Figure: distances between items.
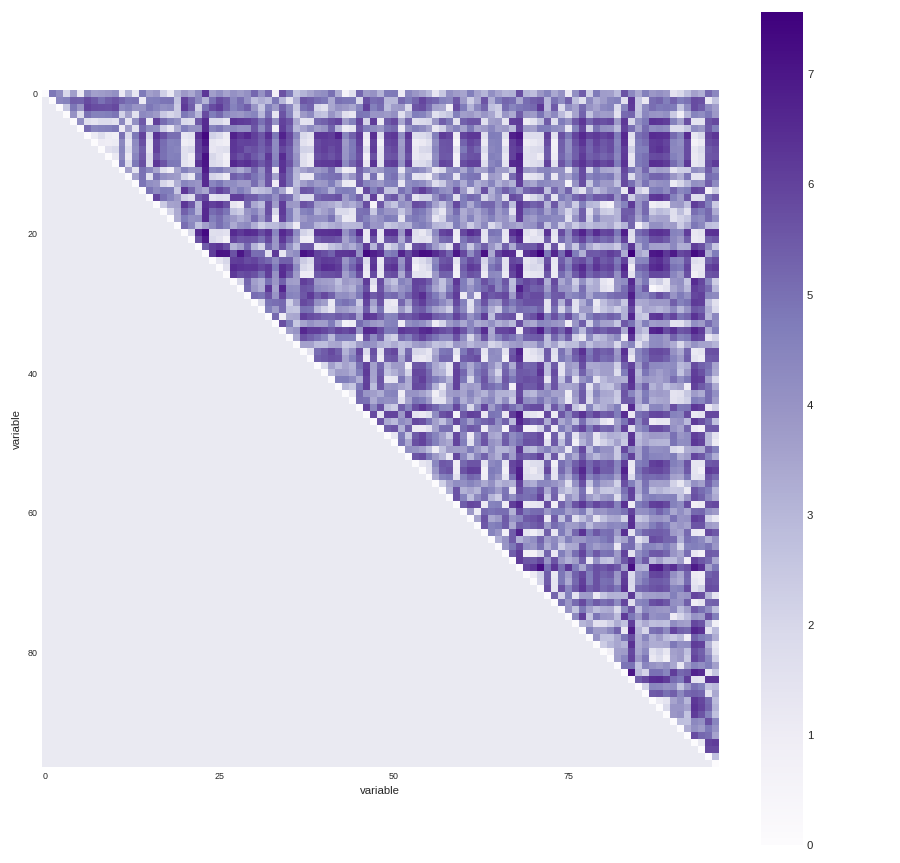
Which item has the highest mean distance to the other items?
23
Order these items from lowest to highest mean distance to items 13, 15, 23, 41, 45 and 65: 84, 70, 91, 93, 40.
91, 40, 70, 93, 84
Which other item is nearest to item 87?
28
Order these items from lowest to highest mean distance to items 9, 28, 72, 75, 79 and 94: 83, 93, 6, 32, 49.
49, 93, 6, 83, 32
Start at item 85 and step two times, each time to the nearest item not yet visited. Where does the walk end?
36
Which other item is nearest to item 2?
58
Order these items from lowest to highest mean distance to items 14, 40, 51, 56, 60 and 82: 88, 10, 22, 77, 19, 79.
19, 22, 79, 88, 77, 10
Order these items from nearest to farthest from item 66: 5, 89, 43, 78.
43, 5, 78, 89
